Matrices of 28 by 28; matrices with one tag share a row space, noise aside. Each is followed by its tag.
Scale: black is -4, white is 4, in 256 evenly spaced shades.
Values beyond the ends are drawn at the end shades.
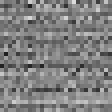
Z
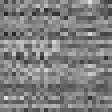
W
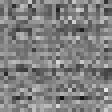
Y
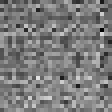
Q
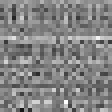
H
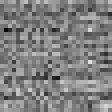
W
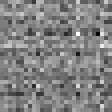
Q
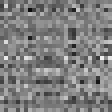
Z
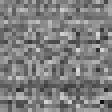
Q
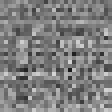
Y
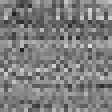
H
